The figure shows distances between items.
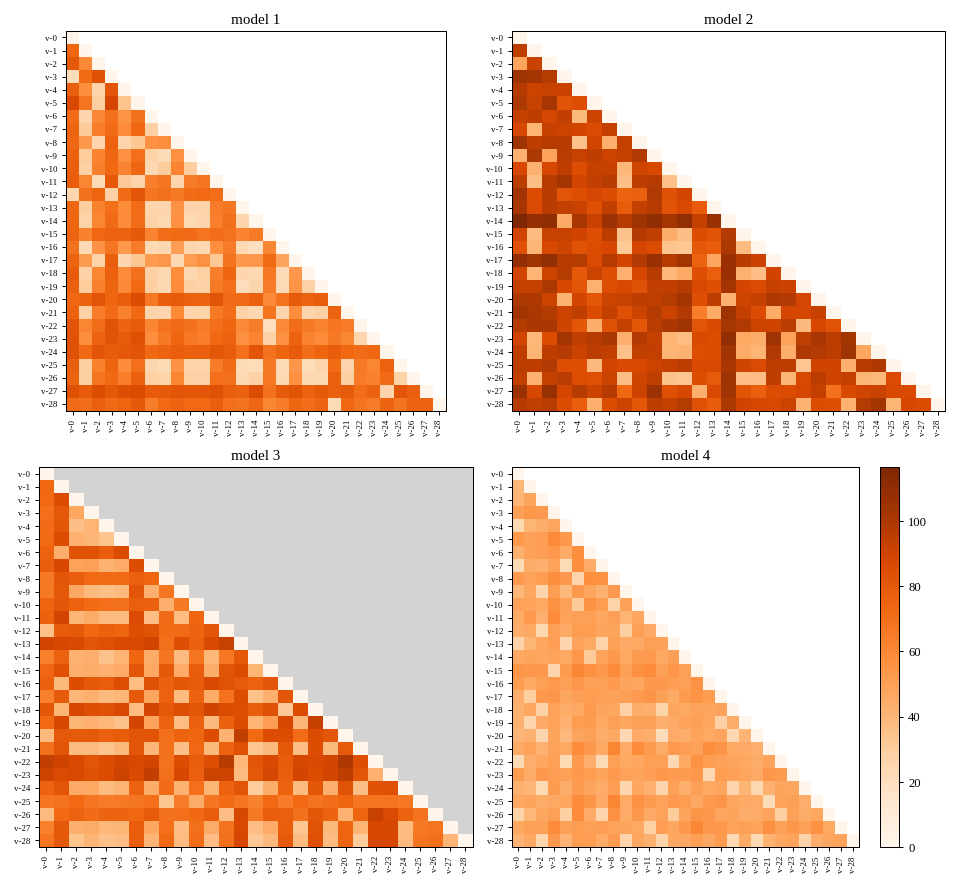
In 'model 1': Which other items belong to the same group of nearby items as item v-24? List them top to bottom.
v-27
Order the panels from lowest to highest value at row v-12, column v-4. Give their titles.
model 4, model 1, model 3, model 2
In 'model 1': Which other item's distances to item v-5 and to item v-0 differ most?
v-3
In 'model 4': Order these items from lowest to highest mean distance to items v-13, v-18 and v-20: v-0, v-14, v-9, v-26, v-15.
v-9, v-0, v-26, v-14, v-15
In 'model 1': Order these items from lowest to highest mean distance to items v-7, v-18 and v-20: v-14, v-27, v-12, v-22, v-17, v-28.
v-14, v-28, v-17, v-22, v-12, v-27
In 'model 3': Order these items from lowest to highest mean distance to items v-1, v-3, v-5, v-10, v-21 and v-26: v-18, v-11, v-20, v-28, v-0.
v-28, v-11, v-0, v-20, v-18
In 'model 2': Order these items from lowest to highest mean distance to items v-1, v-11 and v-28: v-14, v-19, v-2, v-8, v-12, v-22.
v-19, v-22, v-12, v-8, v-2, v-14
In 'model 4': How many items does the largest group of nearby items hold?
7
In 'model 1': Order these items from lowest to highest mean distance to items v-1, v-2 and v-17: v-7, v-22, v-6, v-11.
v-11, v-6, v-7, v-22
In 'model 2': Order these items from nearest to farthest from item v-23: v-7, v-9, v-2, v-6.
v-7, v-2, v-9, v-6
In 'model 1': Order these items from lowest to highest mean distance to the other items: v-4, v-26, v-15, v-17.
v-26, v-17, v-4, v-15
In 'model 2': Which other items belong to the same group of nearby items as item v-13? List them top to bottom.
v-17, v-21
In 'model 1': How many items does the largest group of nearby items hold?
13
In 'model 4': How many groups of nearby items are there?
9
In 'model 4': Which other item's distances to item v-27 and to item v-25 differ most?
v-21
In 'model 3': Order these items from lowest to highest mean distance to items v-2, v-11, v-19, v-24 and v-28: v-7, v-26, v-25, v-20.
v-7, v-25, v-26, v-20
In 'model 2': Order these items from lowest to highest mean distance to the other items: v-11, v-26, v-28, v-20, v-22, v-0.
v-26, v-11, v-28, v-22, v-20, v-0
